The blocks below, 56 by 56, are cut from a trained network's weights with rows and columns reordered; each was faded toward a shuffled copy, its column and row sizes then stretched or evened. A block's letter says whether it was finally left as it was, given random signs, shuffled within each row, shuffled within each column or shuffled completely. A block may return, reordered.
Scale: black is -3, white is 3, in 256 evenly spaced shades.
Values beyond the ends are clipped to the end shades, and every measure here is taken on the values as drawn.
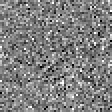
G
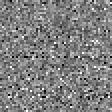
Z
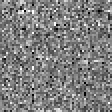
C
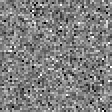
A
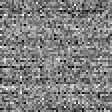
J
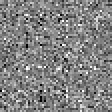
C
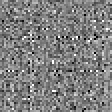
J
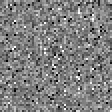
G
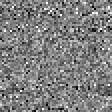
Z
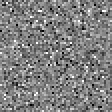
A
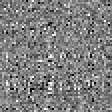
J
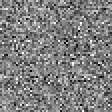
Z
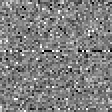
Z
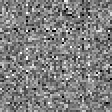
C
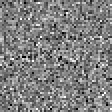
Z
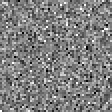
A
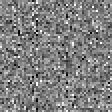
G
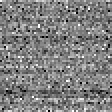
Z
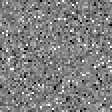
A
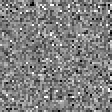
C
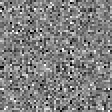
J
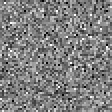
A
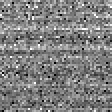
Z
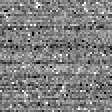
Z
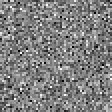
A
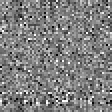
J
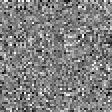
J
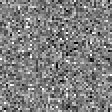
G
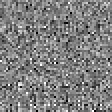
J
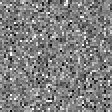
G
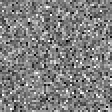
A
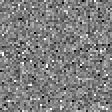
A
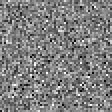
Z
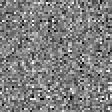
C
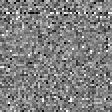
Z
